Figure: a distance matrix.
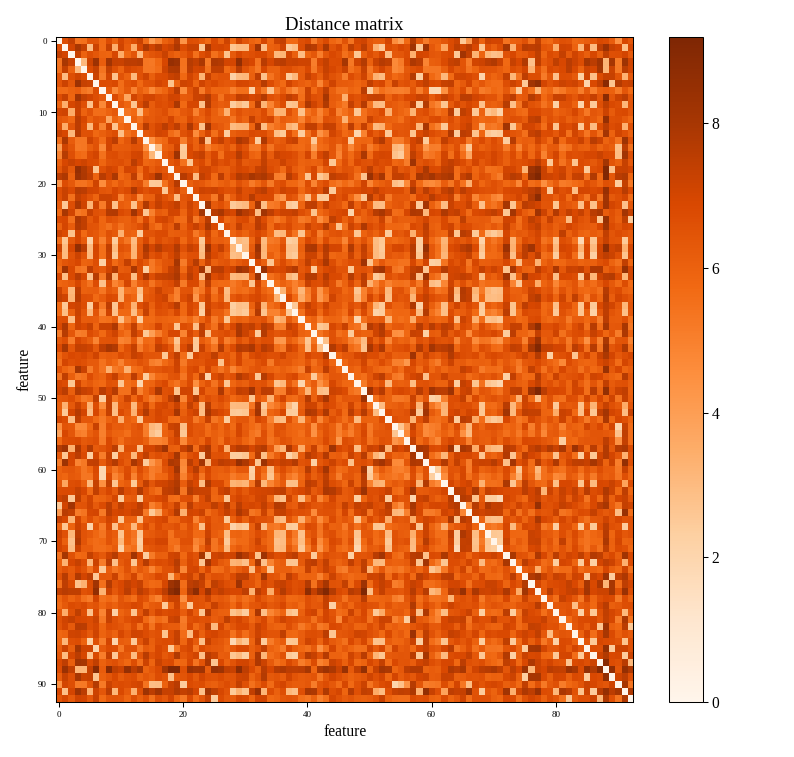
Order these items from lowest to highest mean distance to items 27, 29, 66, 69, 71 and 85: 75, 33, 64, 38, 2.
64, 2, 38, 75, 33
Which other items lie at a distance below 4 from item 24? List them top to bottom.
14, 32, 41, 47, 59, 72
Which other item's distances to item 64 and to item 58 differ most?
57
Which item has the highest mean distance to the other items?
88
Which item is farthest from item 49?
77
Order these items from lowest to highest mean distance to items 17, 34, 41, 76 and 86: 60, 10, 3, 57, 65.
60, 3, 10, 65, 57
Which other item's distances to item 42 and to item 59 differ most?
19
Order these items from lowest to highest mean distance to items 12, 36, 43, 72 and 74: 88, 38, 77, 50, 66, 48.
48, 38, 50, 66, 77, 88
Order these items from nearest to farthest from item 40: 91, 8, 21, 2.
2, 21, 8, 91
